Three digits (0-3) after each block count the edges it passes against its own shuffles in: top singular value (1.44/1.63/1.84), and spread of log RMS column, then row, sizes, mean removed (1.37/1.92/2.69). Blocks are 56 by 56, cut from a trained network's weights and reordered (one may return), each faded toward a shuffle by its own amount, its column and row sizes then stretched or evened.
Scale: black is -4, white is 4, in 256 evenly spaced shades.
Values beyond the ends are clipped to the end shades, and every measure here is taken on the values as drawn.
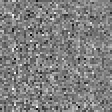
0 2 1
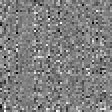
1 3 1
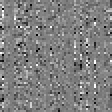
0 3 1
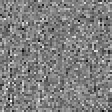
0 1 0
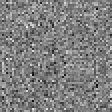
1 2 0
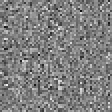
2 2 0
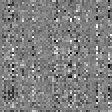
2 3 2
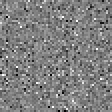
1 1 1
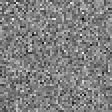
0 0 1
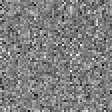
0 2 0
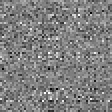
3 1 2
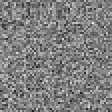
2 0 0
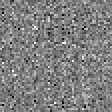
2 2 1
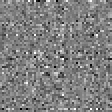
1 1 2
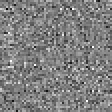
1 0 2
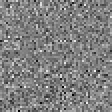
1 1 1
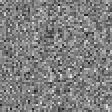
1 1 0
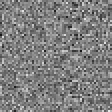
2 1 1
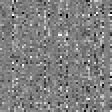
2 3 1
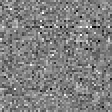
2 1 1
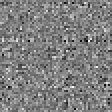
0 1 2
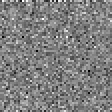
1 0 1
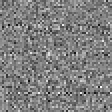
2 0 2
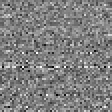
3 0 2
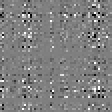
2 3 3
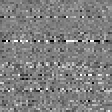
3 0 3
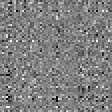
2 2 2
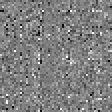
2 2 1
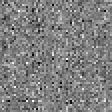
1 2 1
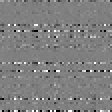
3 1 3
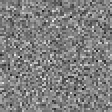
2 0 1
